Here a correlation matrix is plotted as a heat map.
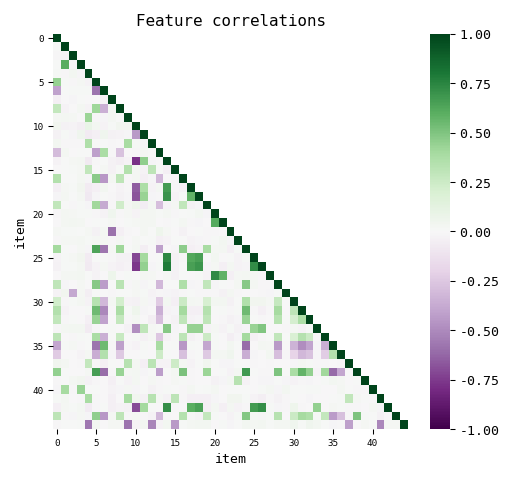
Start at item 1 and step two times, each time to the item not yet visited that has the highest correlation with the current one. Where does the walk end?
40
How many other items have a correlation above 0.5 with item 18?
5
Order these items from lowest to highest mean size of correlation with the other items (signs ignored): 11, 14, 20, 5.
20, 11, 14, 5
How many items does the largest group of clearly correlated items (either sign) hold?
17
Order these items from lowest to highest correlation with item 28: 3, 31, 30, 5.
3, 30, 31, 5
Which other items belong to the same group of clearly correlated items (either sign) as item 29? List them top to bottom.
2
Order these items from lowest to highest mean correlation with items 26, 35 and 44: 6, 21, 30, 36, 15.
15, 30, 21, 36, 6
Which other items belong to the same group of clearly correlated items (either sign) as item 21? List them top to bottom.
20, 27
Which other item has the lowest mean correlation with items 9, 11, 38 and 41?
44
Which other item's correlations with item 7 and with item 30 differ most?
22
